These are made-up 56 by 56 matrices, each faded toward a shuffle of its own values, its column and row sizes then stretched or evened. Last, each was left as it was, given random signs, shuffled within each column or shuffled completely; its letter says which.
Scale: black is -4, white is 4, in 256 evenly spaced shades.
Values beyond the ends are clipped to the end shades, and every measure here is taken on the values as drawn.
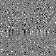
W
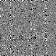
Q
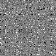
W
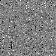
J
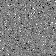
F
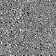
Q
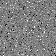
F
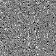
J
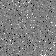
F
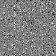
J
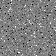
F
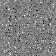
J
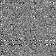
Q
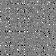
Q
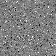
F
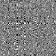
W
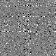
Q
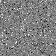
F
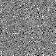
Q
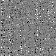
J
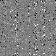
J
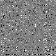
Q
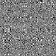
W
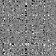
W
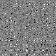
W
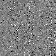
J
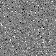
F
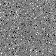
F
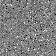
F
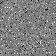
F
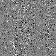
J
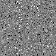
J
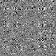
W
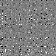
Q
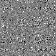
Q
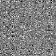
W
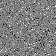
F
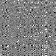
W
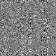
W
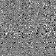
Q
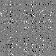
W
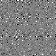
W
